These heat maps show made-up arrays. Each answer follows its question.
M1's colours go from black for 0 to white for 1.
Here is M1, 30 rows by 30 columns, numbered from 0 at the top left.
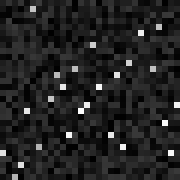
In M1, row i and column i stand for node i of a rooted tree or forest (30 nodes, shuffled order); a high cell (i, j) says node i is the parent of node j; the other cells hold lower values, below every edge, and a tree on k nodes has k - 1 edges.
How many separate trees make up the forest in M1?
5
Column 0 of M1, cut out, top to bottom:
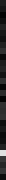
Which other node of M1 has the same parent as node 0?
28
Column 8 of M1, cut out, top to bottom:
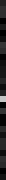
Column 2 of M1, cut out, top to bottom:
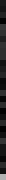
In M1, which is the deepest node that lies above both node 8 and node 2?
17
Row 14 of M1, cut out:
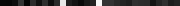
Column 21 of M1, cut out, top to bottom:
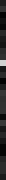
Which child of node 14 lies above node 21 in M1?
10
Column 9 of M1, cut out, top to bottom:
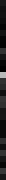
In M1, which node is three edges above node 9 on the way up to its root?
22
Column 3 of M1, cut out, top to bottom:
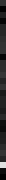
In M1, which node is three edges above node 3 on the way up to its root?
24
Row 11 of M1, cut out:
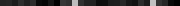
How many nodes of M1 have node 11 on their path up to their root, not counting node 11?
6
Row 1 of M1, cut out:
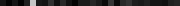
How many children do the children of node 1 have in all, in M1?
1
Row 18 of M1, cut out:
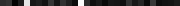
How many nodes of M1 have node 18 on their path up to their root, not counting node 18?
3
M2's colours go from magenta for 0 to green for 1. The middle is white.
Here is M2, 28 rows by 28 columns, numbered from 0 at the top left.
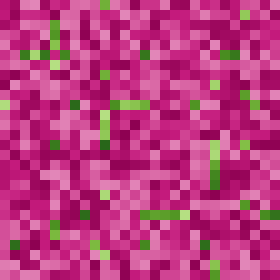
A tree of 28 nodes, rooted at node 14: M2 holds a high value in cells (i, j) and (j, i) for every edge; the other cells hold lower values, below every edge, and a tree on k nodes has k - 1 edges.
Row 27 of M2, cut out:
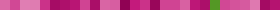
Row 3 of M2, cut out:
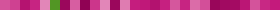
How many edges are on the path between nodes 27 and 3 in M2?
4
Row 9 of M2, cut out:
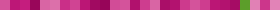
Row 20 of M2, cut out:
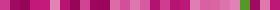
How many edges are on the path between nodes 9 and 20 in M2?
2
